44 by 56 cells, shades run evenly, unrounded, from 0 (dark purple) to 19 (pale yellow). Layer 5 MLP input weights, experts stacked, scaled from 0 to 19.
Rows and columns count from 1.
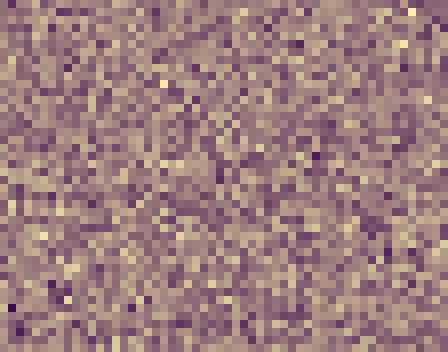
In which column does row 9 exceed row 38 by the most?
19
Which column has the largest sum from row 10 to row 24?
20
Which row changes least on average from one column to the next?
17
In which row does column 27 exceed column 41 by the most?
15
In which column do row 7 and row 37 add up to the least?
9
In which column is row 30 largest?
6
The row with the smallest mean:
25
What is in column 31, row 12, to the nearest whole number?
4
